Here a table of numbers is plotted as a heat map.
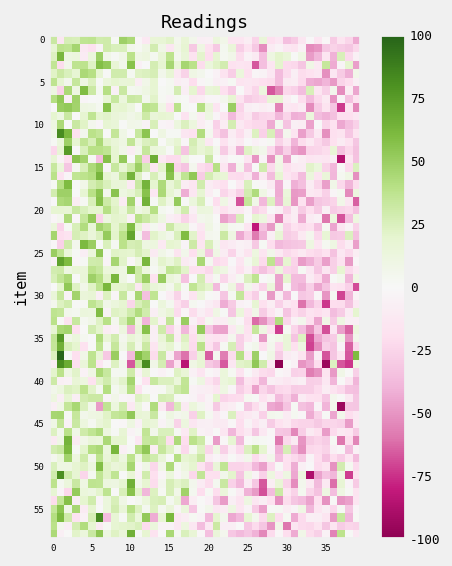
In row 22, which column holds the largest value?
10
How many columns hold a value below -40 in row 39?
3
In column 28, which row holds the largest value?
26
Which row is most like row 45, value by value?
5
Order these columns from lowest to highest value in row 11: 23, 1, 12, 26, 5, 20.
23, 20, 26, 5, 12, 1
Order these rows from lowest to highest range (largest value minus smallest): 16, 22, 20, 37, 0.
20, 0, 16, 22, 37
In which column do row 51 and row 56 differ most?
33
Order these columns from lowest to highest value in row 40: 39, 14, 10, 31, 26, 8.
39, 26, 31, 8, 14, 10
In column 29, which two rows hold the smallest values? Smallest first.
38, 34
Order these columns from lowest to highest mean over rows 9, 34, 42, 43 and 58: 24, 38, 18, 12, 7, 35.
35, 38, 24, 18, 7, 12
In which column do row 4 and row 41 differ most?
17
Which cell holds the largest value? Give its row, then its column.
37, 1
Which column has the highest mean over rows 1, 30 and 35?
1
